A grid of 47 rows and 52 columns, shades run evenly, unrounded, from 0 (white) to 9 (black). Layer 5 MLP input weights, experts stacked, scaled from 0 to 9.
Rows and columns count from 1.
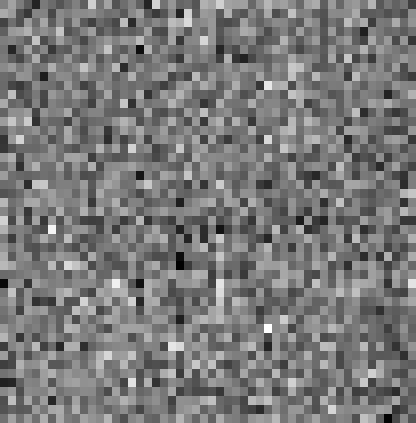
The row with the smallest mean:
32
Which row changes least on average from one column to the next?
22
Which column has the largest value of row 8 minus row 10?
34
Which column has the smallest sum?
37
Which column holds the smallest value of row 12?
16
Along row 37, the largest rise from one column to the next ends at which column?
35
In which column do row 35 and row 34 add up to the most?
18
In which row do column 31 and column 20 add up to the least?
1
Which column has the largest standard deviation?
28
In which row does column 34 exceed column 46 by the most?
39
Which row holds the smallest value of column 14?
40
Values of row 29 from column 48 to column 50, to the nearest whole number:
7 3 7
